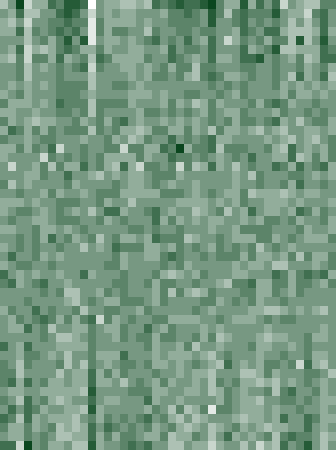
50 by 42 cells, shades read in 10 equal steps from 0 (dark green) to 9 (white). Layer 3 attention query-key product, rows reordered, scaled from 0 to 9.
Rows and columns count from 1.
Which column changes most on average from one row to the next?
11
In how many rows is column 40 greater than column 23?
21
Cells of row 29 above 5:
1
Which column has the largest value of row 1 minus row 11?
12
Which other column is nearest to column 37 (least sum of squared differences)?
29
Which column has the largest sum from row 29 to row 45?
33
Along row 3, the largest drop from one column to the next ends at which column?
13
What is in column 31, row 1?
1
